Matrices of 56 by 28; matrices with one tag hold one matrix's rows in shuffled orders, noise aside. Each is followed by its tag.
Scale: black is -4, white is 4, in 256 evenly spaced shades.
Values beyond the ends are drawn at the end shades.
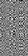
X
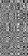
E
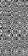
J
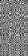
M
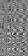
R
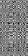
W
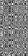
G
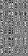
G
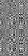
X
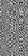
X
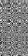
J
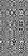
X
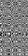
J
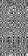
W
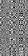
X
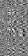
R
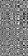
E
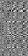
R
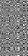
E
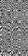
J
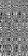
J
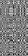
W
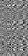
R
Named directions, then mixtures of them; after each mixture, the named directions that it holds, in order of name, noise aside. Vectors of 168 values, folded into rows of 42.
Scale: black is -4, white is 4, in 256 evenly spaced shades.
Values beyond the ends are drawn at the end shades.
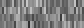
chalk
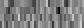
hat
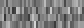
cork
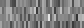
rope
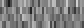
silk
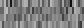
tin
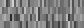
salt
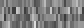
cork.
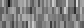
silk.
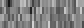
hat, silk.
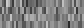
chalk, salt.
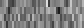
hat.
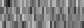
silk.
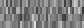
cork, tin.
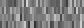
chalk, hat, rope.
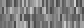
chalk.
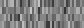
salt, silk.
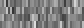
cork, tin.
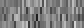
chalk, salt.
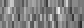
hat.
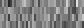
rope, silk.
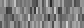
hat, rope.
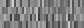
salt.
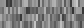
cork, silk, tin.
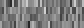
chalk, silk, tin.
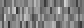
cork, hat.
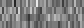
chalk, rope, salt.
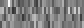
chalk, cork, silk.
